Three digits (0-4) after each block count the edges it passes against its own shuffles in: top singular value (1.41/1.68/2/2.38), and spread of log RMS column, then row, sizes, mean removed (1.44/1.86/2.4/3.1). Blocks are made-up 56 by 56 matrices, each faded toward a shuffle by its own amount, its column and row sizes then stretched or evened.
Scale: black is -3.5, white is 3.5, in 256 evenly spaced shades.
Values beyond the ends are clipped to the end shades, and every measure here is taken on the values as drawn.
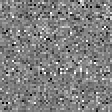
0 0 2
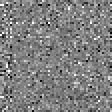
2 2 1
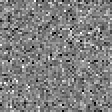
1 0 1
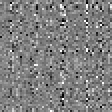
3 3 1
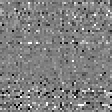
2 1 3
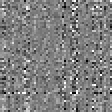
3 4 1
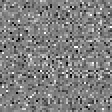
3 0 1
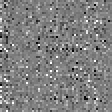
0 3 1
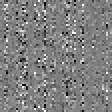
1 4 0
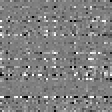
3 2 4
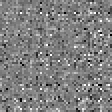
0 2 3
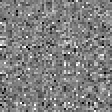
2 1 1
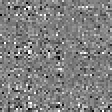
2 2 3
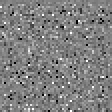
0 1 2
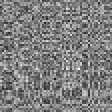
4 0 1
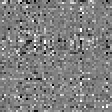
2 3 3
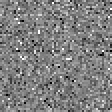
1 0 0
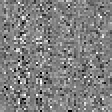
2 3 0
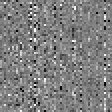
0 4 0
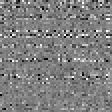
3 1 4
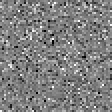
2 1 1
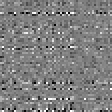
4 2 4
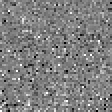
0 0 1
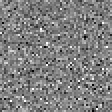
1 1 1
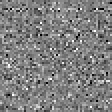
2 0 2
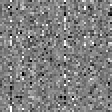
2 3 1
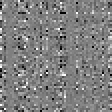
3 4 2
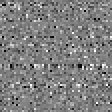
2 0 3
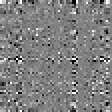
4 4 3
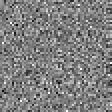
3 0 0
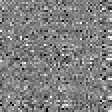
3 2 3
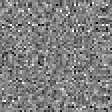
3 0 1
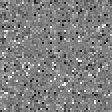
0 0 1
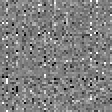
0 3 0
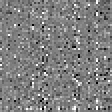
2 3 1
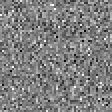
2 1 0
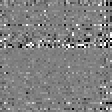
3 2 4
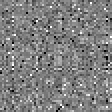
3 1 0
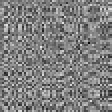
4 3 1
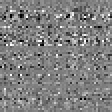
1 2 4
